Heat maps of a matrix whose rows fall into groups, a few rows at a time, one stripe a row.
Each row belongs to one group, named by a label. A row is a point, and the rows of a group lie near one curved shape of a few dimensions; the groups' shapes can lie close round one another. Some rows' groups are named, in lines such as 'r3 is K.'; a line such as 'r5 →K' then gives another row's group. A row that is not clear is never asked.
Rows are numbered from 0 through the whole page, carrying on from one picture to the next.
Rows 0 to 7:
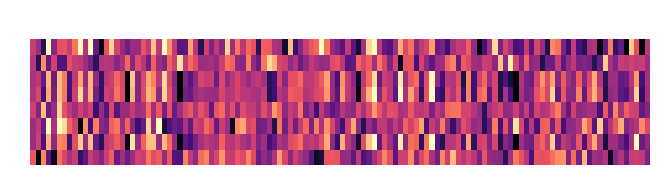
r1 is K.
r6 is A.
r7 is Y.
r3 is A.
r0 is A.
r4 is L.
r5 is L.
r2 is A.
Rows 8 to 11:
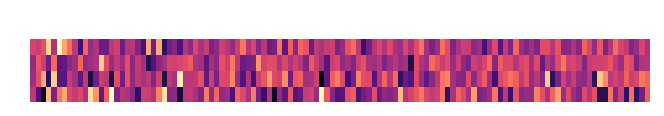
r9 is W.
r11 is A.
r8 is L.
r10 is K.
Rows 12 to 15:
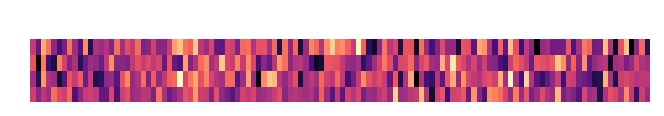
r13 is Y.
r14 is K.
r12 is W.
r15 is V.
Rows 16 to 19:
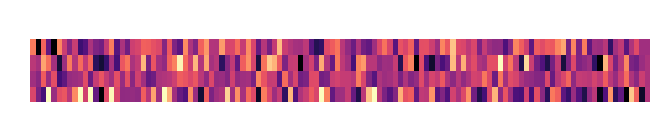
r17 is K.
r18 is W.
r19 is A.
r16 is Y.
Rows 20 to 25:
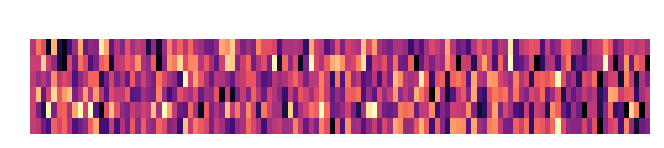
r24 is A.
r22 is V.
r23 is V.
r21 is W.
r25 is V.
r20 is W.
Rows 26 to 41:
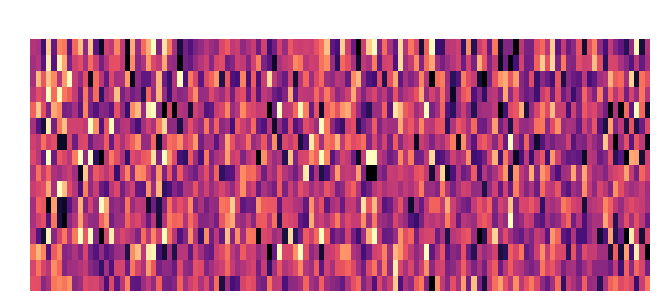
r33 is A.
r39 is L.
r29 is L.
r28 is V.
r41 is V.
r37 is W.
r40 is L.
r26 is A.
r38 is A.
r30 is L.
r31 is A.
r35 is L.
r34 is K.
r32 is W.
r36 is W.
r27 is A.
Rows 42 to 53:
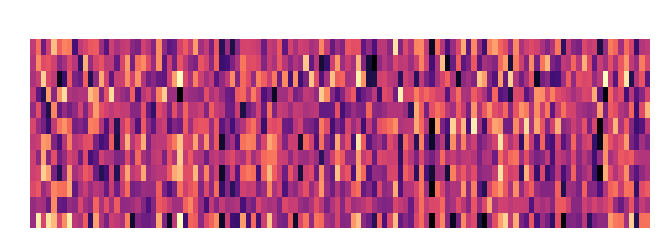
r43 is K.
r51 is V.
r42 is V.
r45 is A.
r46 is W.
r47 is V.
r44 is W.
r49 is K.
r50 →K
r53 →V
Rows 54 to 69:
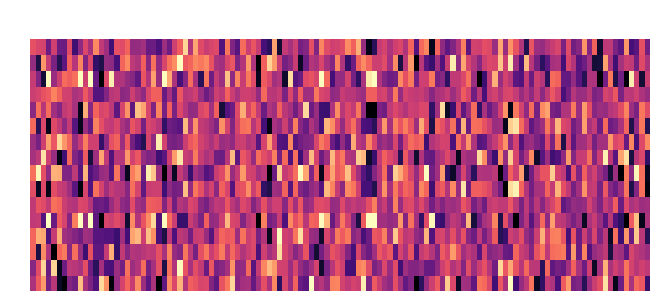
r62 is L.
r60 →L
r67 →Y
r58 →K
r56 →A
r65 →A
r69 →W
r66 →L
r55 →K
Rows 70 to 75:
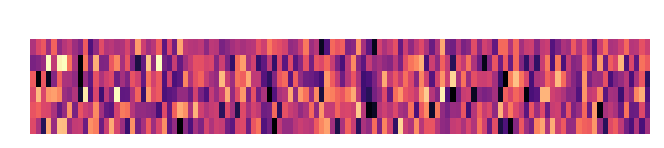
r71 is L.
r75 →A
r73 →L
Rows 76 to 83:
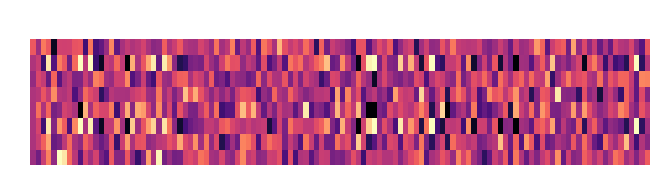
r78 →W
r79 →V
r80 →K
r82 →K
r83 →L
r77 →A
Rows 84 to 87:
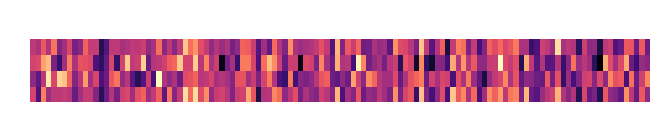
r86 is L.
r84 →V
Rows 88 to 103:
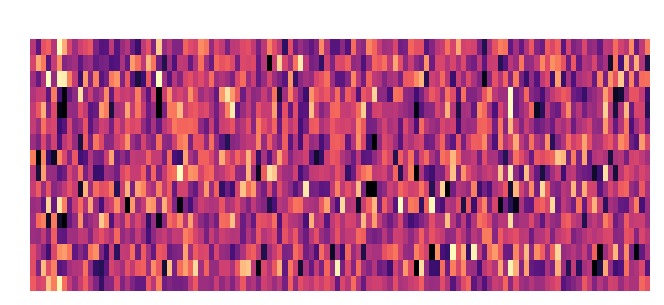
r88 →L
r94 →W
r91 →W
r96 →K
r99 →W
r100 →W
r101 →V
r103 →L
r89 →L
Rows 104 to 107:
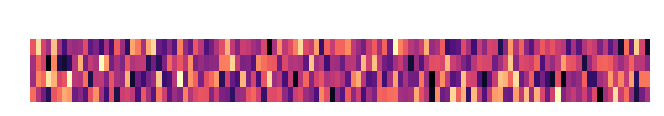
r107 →V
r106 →V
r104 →L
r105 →W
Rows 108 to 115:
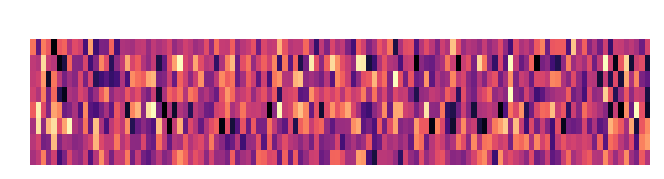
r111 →W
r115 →W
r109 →W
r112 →L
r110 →L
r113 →V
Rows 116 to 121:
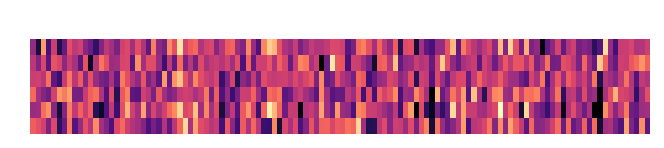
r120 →K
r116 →K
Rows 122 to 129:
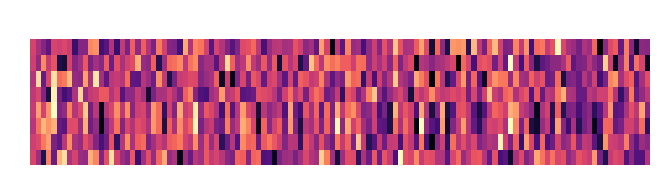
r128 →K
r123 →W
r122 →V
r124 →V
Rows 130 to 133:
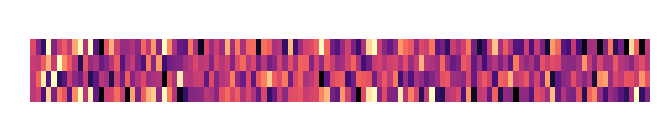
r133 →A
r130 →A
